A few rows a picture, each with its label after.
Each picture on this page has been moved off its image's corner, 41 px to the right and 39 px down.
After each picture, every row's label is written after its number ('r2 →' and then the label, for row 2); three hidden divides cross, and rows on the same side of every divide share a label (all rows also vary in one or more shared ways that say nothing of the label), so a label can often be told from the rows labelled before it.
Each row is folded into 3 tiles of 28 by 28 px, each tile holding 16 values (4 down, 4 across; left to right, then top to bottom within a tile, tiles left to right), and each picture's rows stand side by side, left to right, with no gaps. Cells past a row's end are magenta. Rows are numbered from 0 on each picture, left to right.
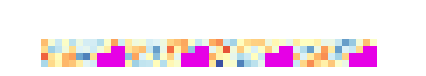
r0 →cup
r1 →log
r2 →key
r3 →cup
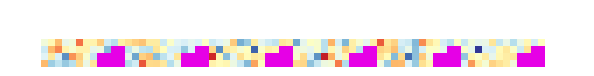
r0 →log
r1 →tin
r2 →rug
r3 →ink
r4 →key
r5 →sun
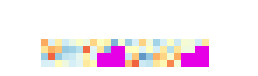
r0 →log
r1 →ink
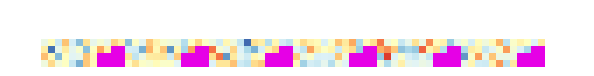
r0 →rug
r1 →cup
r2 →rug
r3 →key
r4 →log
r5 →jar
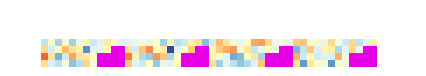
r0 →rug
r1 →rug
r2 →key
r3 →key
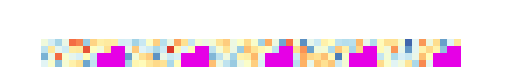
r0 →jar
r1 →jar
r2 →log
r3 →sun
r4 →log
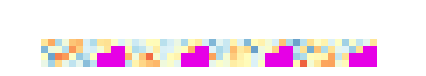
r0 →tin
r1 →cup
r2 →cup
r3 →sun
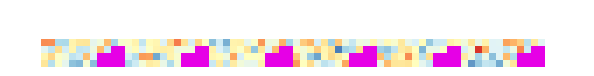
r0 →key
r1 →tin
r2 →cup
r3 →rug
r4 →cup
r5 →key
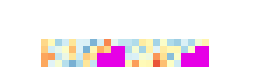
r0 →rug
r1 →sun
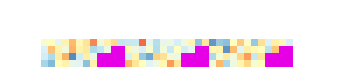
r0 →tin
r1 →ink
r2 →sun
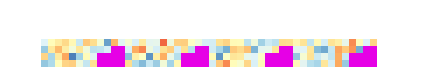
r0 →tin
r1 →log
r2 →cup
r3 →log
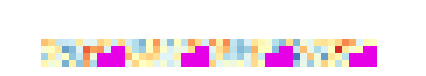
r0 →log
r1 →cup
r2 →log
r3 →jar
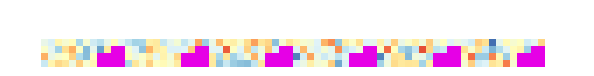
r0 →cup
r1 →cup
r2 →key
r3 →jar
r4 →jar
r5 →ink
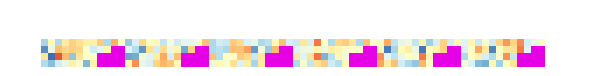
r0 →tin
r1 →sun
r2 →cup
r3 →tin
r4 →rug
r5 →log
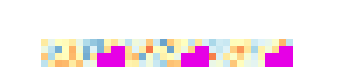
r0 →cup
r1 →rug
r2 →cup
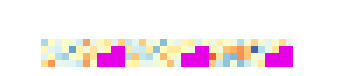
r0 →ink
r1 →ink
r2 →rug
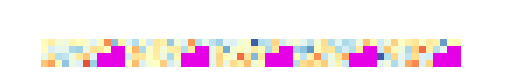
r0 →ink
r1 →sun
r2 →sun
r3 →cup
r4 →jar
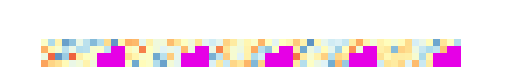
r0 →ink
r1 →key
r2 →jar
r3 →rug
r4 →cup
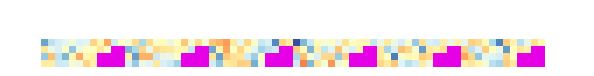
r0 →ink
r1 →tin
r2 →tin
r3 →sun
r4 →rug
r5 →rug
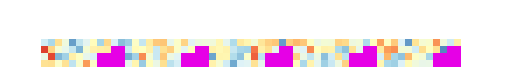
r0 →ink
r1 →jar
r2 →log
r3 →key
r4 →log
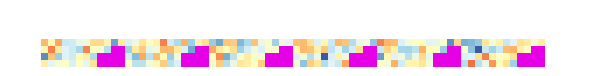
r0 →log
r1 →jar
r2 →ink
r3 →key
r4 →log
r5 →sun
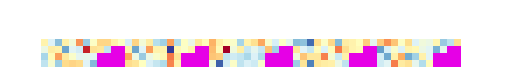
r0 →jar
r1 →rug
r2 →key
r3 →sun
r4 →tin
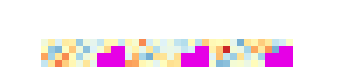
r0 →cup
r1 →ink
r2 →log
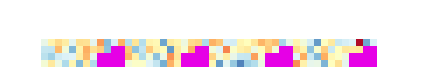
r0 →log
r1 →rug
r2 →key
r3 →ink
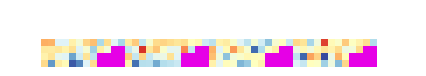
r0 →key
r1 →key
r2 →rug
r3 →tin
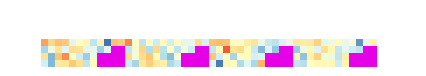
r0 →tin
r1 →tin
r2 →key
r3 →tin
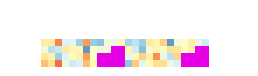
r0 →rug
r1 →sun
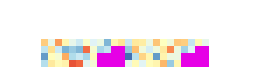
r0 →jar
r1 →jar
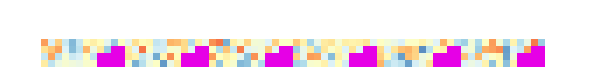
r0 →log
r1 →key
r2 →key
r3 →tin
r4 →rug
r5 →cup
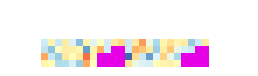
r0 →rug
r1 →log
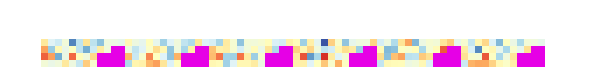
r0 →rug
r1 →cup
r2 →ink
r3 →ink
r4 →cup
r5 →cup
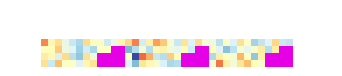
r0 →key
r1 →tin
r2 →sun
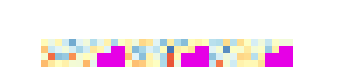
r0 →ink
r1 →rug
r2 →sun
